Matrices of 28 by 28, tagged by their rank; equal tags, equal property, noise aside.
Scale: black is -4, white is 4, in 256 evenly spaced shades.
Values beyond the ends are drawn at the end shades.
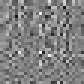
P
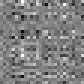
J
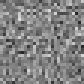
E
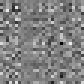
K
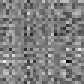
K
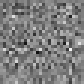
P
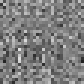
P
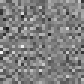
K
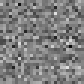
P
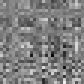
K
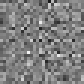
P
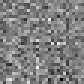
E
